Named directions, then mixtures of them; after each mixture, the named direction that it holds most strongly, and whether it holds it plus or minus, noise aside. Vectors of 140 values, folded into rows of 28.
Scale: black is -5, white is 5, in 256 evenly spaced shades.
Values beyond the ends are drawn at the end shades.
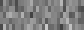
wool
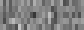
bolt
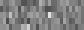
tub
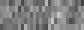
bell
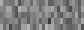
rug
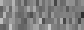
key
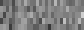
key, minus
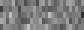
tub, plus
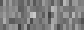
bolt, minus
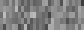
bolt, minus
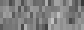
bell, plus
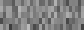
rug, plus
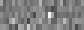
bolt, plus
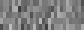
rug, minus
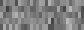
rug, minus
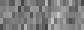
bell, plus
